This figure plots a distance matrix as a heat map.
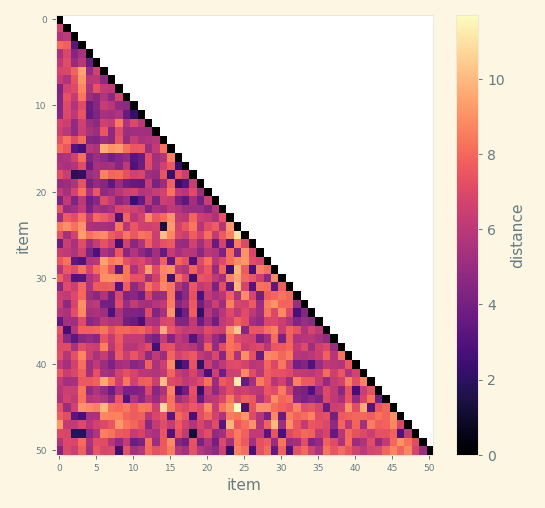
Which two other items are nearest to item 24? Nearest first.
14, 27
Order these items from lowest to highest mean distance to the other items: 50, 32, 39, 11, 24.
11, 32, 50, 39, 24
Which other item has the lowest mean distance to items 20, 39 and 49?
41
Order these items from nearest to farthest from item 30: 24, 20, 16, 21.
21, 20, 16, 24
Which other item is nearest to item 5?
27
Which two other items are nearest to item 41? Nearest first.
20, 22
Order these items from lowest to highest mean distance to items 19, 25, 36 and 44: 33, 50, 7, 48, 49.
33, 7, 49, 48, 50
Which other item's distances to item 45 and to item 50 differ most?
23
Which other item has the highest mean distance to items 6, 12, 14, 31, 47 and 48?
45
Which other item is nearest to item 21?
10
